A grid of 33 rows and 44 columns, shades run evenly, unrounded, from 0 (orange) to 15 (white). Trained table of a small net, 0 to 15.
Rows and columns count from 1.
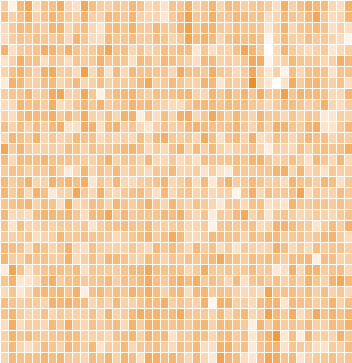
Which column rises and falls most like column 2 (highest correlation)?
20
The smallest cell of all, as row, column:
8, 32
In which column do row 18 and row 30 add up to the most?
30
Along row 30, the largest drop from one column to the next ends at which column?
33
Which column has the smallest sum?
7
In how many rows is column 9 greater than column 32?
17
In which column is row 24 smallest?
28
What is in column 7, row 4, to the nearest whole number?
8
